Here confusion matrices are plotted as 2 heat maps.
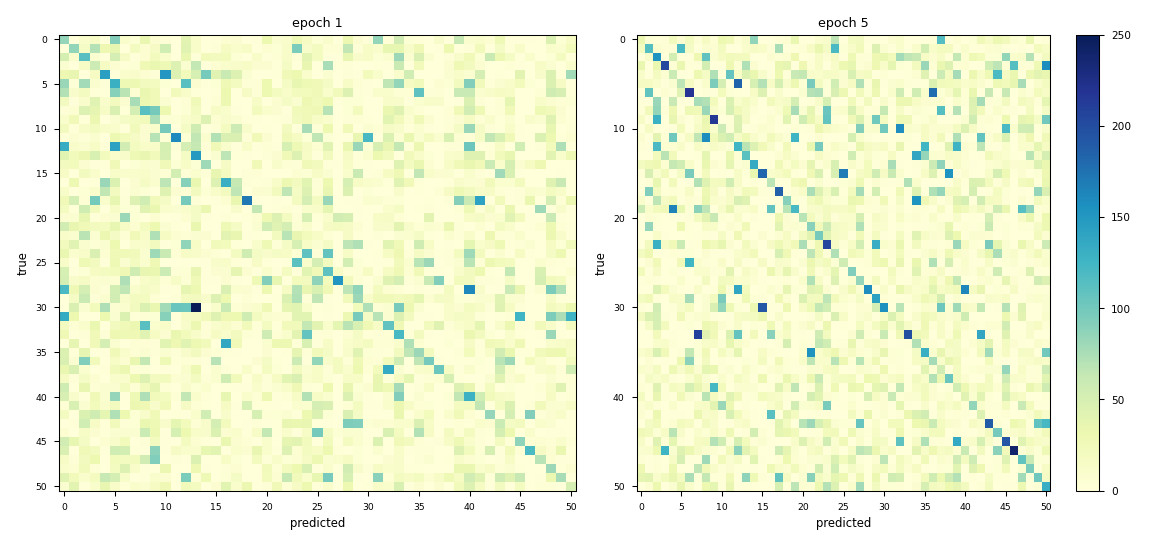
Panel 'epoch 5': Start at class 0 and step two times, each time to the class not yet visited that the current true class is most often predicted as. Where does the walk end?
45
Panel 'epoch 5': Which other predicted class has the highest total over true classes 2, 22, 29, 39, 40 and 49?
8
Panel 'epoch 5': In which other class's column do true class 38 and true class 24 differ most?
44
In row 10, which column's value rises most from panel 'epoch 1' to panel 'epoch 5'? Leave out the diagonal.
32
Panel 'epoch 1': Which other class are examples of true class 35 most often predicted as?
34
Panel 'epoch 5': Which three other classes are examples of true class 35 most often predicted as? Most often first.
21, 50, 43
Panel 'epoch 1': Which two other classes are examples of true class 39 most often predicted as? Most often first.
33, 0
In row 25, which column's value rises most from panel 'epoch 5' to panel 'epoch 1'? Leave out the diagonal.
23
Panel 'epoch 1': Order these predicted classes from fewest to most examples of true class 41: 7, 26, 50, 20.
20, 50, 7, 26
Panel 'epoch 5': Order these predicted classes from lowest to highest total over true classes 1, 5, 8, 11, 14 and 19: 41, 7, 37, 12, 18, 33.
33, 41, 18, 7, 12, 37
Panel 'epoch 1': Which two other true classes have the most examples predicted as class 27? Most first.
20, 32
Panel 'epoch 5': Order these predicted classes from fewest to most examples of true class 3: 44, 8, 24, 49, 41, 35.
41, 24, 49, 8, 44, 35
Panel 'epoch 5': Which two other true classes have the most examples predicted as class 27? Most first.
43, 10
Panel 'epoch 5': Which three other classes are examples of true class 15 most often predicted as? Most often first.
25, 38, 6
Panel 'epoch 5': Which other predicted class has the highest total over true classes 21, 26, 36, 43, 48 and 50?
27
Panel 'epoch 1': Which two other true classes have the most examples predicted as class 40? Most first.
28, 12
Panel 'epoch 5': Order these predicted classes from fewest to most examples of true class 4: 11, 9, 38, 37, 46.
38, 46, 37, 9, 11
